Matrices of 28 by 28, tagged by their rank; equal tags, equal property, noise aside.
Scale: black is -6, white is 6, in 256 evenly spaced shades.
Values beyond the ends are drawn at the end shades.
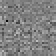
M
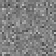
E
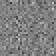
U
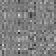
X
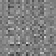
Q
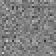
E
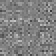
M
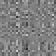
Q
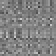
Q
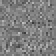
E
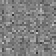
U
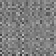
Q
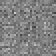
U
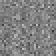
M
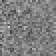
M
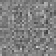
U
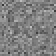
U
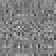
Q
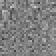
E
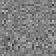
U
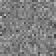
M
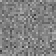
E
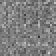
U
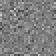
U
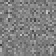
M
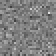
E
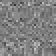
M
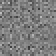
M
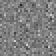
M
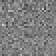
M
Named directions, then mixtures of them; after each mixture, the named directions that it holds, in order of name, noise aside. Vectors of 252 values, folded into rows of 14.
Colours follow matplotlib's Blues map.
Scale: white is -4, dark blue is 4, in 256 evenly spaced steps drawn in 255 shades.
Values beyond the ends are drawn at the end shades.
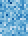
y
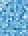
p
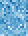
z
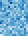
y, z.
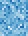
z.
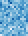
y, z.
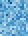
y.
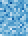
p, y, z.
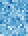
y, z.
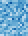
p, y, z.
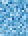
p, y, z.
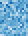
p, y, z.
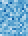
p, y, z.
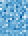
p.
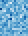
p, y.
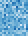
p, y, z.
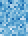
y, z.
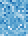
z.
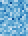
p, y, z.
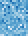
z.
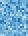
p, z.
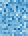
p, z.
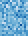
p, y, z.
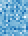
p, y.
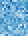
z.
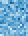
p, y, z.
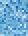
p, z.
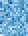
p, y, z.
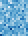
y, z.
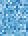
p, y, z.
